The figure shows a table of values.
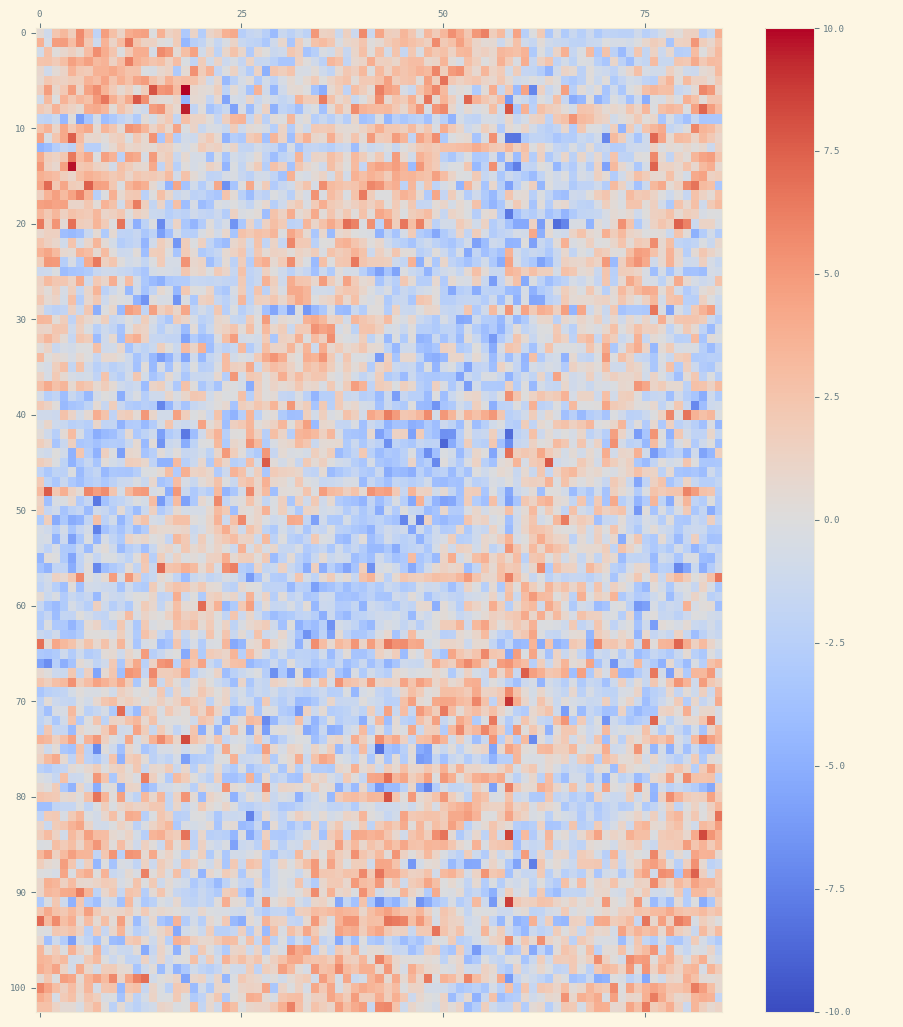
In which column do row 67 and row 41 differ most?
33
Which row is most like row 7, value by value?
99
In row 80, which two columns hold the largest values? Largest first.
43, 7
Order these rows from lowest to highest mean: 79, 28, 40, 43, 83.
43, 79, 28, 83, 40
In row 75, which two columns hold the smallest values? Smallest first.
42, 7
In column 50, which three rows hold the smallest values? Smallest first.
43, 42, 49
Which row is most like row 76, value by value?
32
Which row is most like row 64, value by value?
93
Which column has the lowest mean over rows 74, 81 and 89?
61
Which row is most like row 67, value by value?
29
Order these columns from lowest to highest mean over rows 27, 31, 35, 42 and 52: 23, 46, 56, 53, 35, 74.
46, 53, 56, 74, 23, 35
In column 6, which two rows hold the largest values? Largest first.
16, 48
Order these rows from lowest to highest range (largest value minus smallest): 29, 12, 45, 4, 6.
12, 4, 29, 45, 6
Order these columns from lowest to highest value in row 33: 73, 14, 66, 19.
14, 66, 19, 73
